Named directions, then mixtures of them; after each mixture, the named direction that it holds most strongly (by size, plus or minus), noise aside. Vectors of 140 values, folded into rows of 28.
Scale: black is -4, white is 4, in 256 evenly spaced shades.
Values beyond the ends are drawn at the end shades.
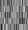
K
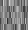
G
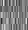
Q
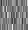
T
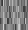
G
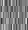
Q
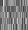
G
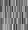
Q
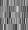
G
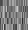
G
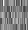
G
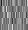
T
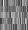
G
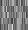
T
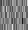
T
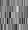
K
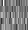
Q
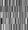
Q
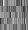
G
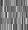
T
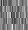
T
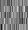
K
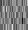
T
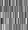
Q
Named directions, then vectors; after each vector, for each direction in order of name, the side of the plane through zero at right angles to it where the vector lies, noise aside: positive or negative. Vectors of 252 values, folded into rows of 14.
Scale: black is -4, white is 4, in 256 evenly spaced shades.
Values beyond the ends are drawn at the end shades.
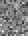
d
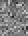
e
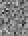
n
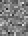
positive, positive, negative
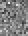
positive, positive, positive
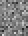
negative, positive, negative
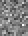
positive, positive, negative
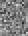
positive, positive, positive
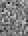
negative, negative, negative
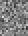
negative, positive, positive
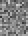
positive, positive, positive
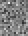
positive, positive, positive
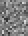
positive, negative, negative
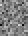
negative, negative, positive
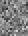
positive, negative, negative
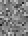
negative, negative, positive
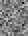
negative, negative, positive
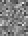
positive, positive, negative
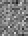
negative, positive, negative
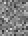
negative, positive, positive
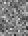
negative, positive, positive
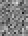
positive, negative, positive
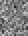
negative, positive, positive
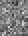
negative, positive, negative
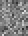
negative, positive, negative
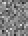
negative, positive, positive
